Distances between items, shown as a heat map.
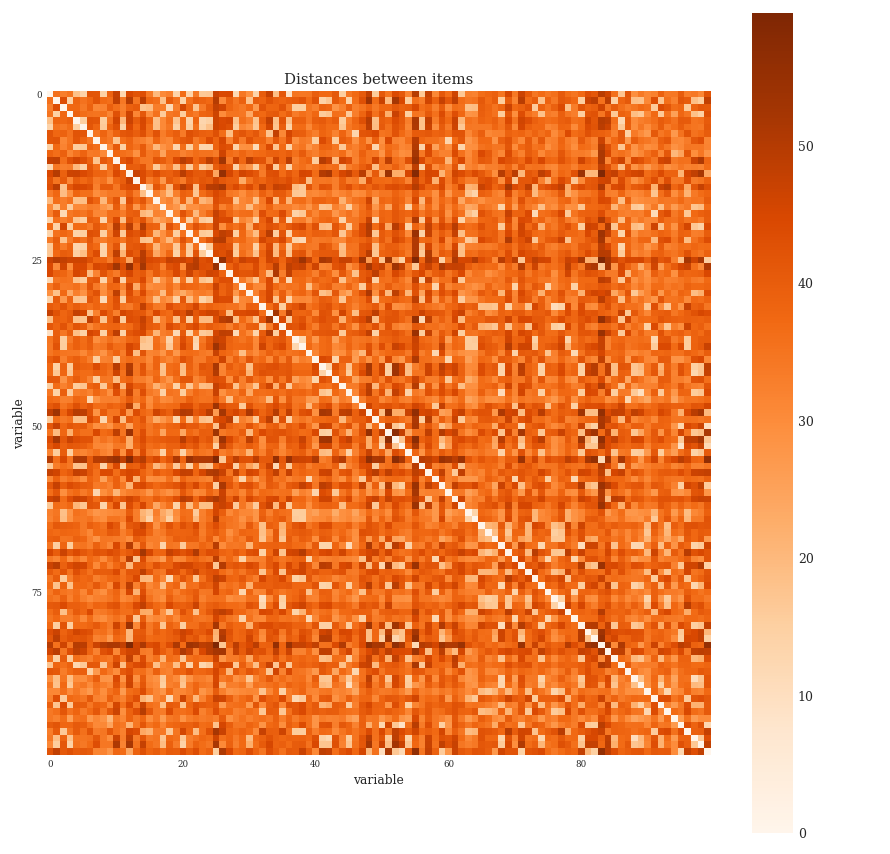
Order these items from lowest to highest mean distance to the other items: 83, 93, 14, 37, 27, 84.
37, 93, 27, 14, 84, 83
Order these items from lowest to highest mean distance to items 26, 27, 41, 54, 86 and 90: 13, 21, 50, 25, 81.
21, 13, 50, 81, 25
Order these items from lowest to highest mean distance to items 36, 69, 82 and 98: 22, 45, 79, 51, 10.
45, 79, 51, 22, 10
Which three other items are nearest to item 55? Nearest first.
83, 26, 89
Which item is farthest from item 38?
25
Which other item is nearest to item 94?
9
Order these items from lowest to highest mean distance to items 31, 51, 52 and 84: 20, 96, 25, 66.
96, 66, 20, 25
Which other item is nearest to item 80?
68
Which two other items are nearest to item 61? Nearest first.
57, 84
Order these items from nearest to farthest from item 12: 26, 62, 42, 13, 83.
62, 13, 42, 26, 83
